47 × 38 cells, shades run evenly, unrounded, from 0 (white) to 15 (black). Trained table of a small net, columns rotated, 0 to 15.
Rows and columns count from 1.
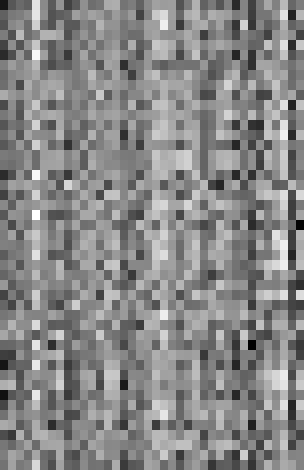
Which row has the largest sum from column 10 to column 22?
47
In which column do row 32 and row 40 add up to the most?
1
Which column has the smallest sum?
36
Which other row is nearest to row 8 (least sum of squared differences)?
28
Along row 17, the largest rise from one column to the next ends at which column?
37
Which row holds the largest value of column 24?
43
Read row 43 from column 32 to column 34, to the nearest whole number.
13 6 8
